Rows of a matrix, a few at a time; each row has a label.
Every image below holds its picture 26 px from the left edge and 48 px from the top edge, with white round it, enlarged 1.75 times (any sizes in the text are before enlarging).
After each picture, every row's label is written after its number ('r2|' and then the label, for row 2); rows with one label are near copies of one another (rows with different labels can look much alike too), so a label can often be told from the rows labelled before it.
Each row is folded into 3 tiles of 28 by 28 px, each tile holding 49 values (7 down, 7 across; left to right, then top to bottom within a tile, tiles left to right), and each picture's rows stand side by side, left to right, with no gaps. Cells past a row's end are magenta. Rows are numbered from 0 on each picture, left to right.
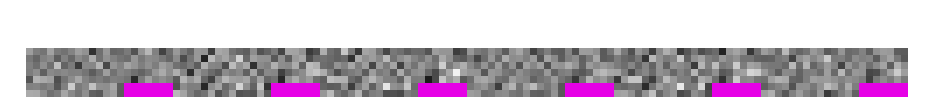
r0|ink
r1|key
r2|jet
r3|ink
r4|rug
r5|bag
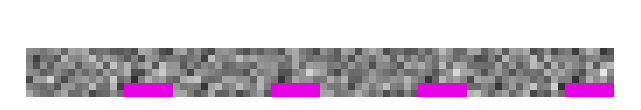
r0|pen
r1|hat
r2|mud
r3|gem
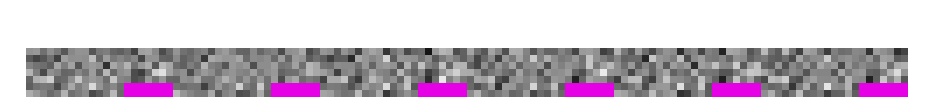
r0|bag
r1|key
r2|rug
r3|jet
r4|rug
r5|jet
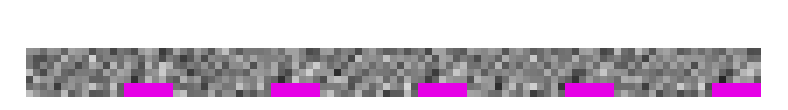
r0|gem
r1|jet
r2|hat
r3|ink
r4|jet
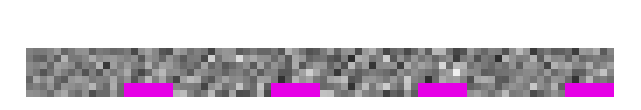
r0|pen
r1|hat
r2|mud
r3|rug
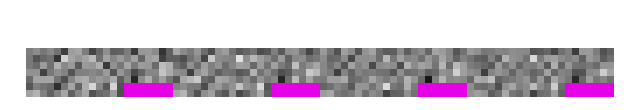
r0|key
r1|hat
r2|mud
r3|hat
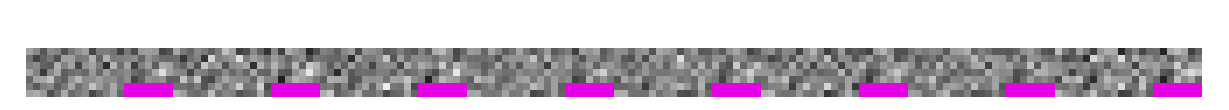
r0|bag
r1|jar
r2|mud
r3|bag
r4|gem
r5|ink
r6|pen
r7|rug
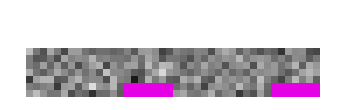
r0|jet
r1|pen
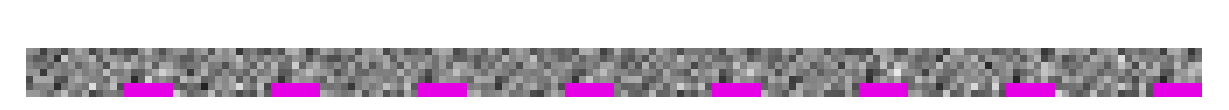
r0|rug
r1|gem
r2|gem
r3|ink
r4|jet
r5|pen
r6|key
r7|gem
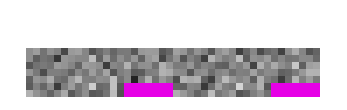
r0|key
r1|rug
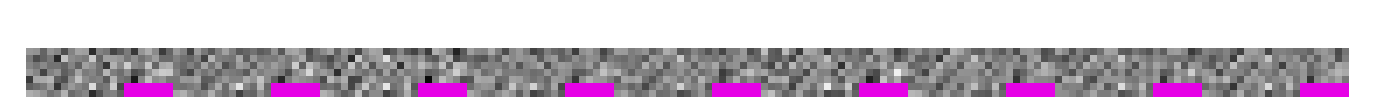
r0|rug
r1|mud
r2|jar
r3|ink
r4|bag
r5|jet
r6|key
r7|jar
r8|key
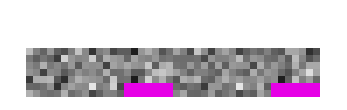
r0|rug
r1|jet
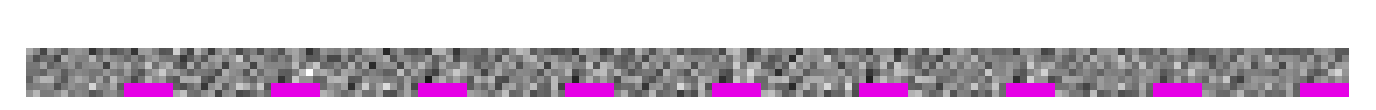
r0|rug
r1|jet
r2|ink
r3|pen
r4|jet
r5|key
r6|jet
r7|gem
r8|pen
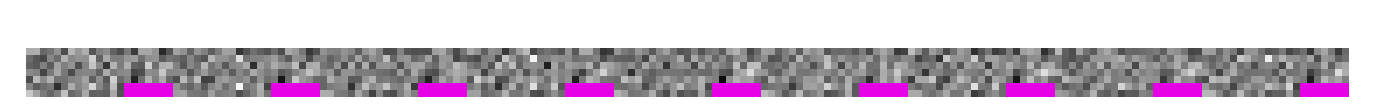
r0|gem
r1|jar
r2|ink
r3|jar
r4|mud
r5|gem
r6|rug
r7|jet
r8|hat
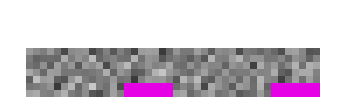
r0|ink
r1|pen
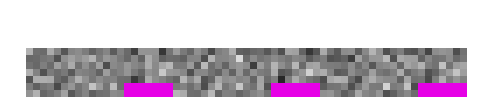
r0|jet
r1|jar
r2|rug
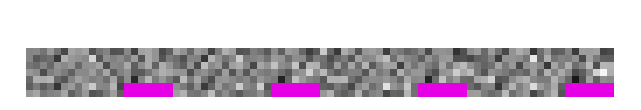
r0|key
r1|jar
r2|jet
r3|bag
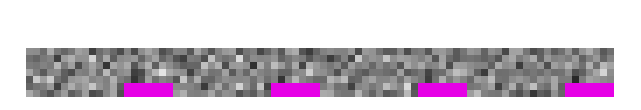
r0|bag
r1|jar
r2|hat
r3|mud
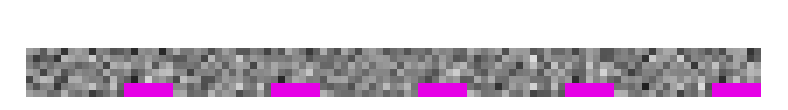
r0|rug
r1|jar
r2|jet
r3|gem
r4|key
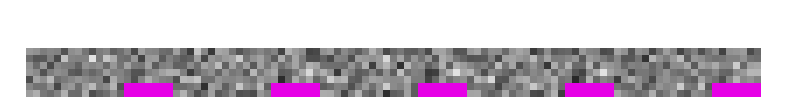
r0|hat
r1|jet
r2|bag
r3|bag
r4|rug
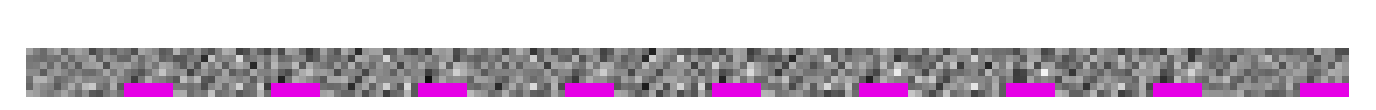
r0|ink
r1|jar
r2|key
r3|ink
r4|key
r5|mud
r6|bag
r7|gem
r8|pen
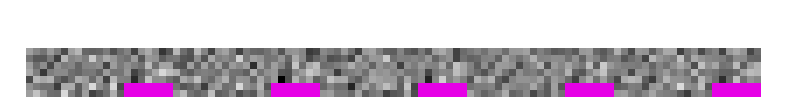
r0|hat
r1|jet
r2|key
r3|pen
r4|rug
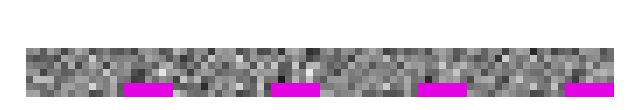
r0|bag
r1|gem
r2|mud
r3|rug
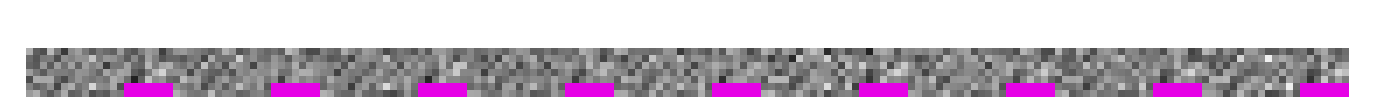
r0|jet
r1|jar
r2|mud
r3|mud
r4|jar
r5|rug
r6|pen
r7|jet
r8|hat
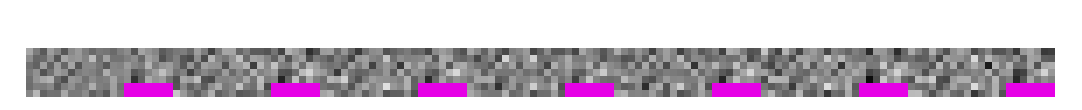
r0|jet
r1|pen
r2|bag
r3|jar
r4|ink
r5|jet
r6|bag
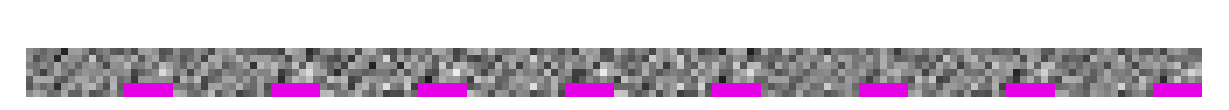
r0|key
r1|pen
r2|mud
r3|bag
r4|gem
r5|jet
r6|pen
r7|rug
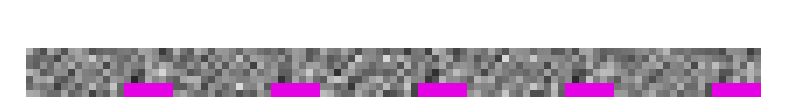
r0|jet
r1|jet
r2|hat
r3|hat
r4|pen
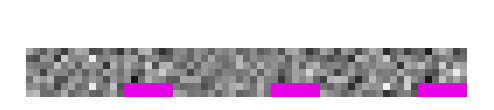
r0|jar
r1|gem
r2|rug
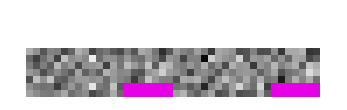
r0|jar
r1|key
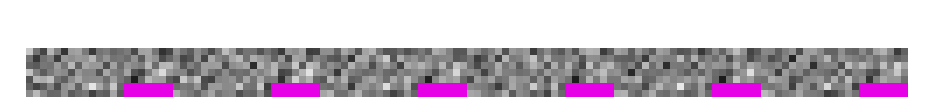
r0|jet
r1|pen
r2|mud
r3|gem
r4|mud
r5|mud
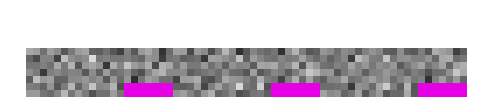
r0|jar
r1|rug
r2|key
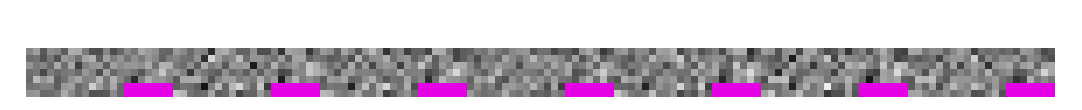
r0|mud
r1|key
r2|ink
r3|pen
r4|gem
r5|mud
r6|bag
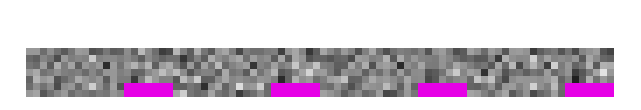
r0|jar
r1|jet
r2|bag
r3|bag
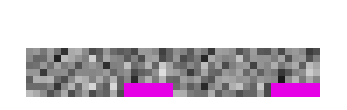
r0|key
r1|key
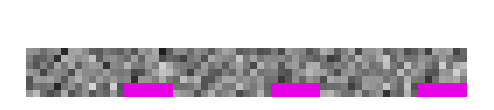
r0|key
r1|bag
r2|gem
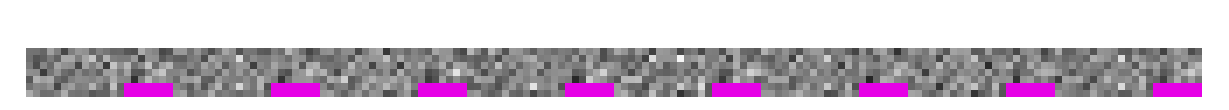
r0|pen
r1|jar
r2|bag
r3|jet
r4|hat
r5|jar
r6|key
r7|rug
